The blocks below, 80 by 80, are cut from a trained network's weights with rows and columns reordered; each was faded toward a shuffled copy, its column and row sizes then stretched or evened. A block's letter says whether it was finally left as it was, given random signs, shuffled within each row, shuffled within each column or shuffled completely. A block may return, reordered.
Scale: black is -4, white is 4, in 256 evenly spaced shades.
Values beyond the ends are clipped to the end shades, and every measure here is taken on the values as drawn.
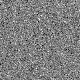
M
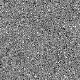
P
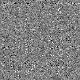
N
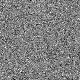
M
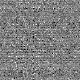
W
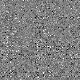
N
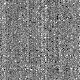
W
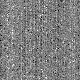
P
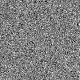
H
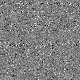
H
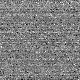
H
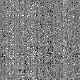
W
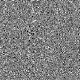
W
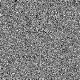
H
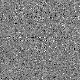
N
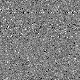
H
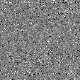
H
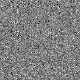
N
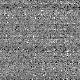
W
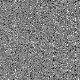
P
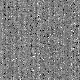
P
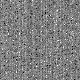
P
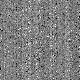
P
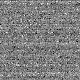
H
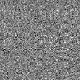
W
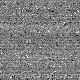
H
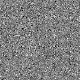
N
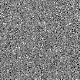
N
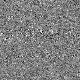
H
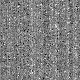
P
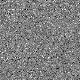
H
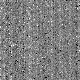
P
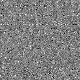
H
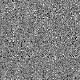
N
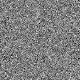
P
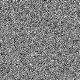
H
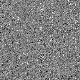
P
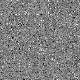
N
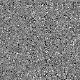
N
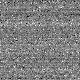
H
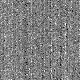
P
